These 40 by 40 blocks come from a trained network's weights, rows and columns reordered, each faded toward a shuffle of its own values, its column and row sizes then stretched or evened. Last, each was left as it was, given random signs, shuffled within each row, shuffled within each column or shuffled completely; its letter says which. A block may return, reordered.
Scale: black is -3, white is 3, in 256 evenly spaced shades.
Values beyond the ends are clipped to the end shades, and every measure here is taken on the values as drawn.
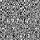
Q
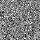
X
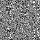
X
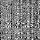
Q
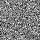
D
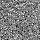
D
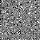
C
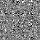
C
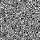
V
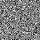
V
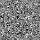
C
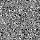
V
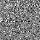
V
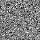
V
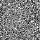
X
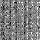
Q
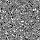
D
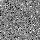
D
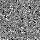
V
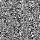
X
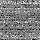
V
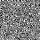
V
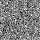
D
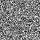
D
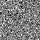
D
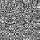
Q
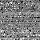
V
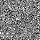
V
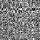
Q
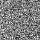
V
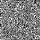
X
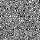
V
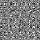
Q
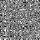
C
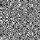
Q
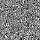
X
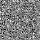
C
